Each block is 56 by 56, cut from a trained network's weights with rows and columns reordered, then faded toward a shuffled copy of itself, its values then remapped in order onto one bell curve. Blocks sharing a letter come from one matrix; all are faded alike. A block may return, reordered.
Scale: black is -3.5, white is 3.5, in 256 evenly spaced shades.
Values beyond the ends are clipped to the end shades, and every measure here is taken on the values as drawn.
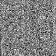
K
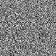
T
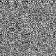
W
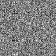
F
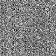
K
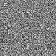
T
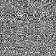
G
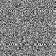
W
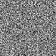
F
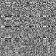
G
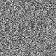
F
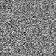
T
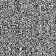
K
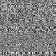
G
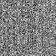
K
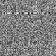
W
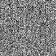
K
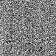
K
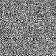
W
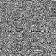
F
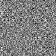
T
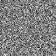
F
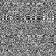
G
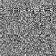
W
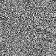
F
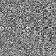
W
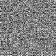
T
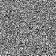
F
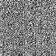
K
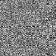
W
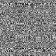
G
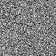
F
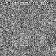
W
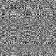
G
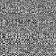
G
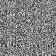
K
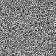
F
